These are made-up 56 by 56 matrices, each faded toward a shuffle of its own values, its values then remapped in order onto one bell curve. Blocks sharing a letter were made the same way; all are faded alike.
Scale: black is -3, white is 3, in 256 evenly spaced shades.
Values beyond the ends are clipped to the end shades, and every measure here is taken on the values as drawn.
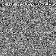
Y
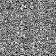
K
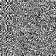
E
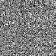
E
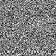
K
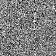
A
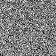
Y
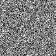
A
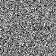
Y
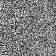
A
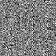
E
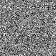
Y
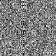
E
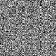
E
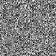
E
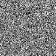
Y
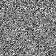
Y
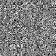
E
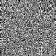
E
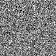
A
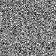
E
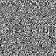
K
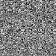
K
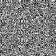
E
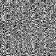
E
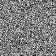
A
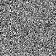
A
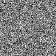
A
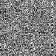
E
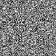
K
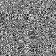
K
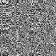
E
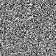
Y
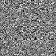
K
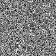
A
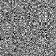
E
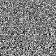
Y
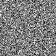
A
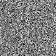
A
